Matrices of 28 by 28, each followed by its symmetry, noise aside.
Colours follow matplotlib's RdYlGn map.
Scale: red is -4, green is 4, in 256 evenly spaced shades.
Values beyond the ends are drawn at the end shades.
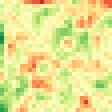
antisymmetric.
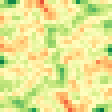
same after a half turn.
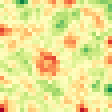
symmetric across the other diagonal.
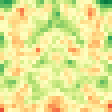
mirrored left to right.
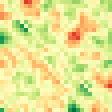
symmetric across the other diagonal.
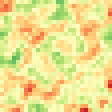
symmetric.
